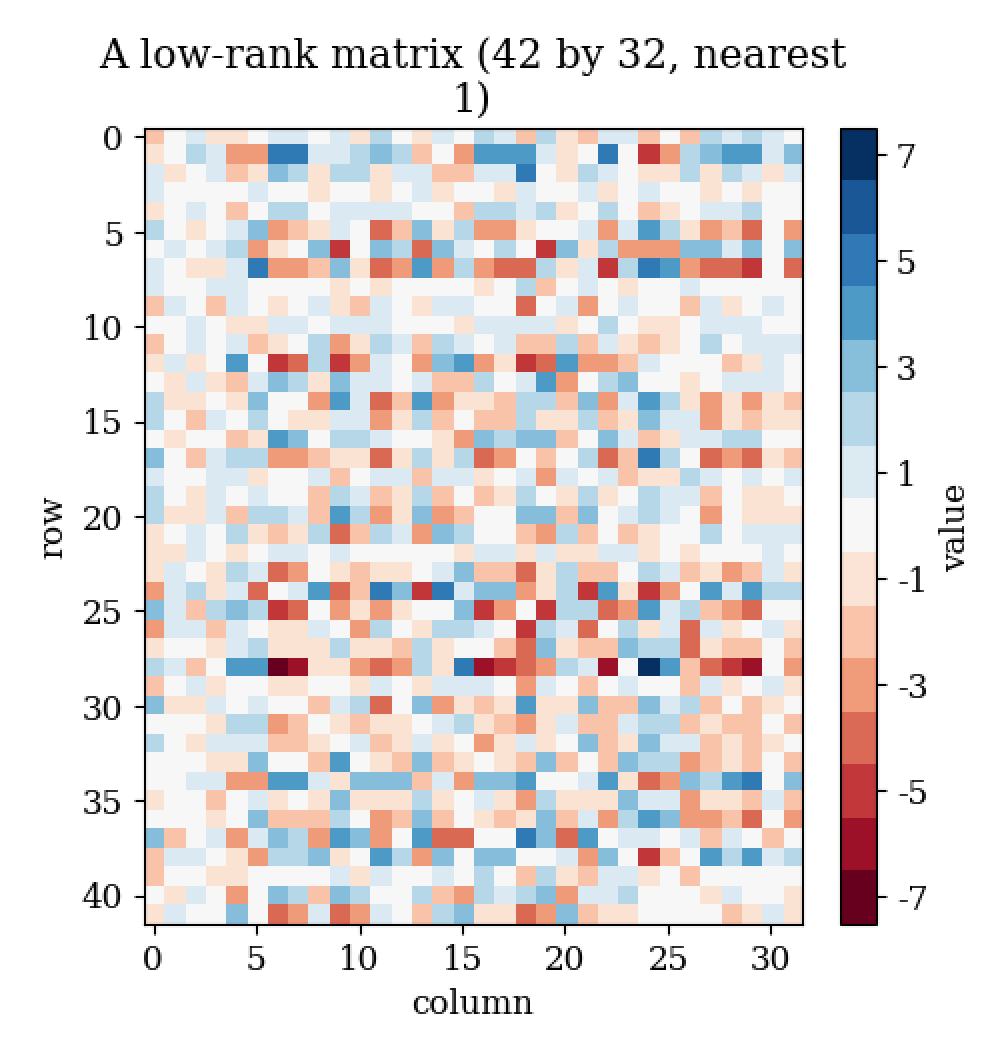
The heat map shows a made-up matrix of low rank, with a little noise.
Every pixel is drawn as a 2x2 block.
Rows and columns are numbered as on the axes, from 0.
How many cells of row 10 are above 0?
14
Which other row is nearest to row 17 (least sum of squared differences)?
5
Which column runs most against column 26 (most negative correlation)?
23
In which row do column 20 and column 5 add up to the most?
28
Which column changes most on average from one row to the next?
24
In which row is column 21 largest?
37
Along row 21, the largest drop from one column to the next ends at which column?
9
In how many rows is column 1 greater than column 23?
17
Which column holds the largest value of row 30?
18
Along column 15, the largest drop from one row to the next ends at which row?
13
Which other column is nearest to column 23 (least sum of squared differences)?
19
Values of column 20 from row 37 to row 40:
-4 1 -1 -3
